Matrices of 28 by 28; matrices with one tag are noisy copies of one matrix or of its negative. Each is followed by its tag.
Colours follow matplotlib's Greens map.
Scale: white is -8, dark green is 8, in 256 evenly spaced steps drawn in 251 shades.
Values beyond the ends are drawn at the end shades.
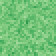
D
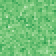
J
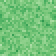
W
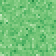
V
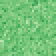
D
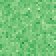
W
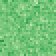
D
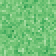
J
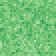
W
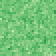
J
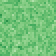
V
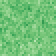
W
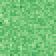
V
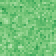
V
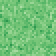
V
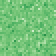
J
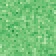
J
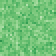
D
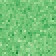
W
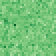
V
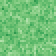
D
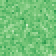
J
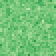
W
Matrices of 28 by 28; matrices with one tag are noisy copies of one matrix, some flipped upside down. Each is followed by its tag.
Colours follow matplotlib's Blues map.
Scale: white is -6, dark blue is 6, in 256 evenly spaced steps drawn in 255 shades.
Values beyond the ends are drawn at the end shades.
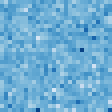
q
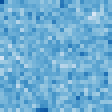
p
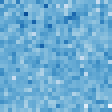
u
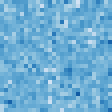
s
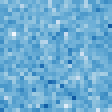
u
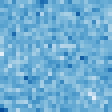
p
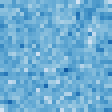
s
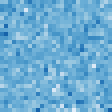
q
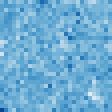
p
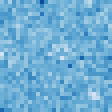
p
